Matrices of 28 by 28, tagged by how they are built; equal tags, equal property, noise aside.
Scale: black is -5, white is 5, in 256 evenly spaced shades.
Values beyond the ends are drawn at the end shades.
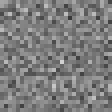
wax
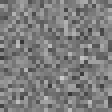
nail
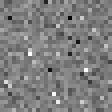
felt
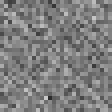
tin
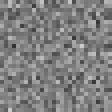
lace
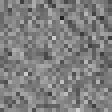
tin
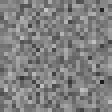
nail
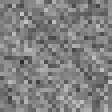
tin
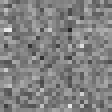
lace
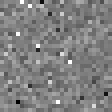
felt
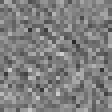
tin
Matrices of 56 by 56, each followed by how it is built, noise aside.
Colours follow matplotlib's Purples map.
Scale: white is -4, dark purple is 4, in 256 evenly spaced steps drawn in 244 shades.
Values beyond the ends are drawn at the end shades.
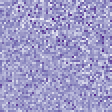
upper triangular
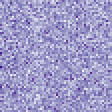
repeating rows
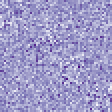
block diagonal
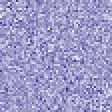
block diagonal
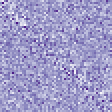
banded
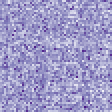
blocks
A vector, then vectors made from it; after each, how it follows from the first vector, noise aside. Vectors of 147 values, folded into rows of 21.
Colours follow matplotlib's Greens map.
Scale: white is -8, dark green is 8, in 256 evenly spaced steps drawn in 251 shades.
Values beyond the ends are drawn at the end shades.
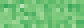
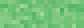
shrunk.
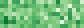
reversed, scaled up.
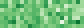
reversed, scaled up.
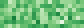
reversed, scaled up.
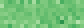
reversed, negated, partly zeroed.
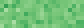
partly zeroed.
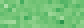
reversed, negated, partly zeroed.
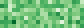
reversed, scaled up.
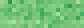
reversed, negated, partly zeroed.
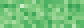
copied.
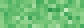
wrapped around.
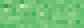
partly zeroed.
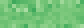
wrapped around, negated, partly zeroed.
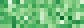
reversed, scaled up.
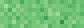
reversed, negated, partly zeroed.
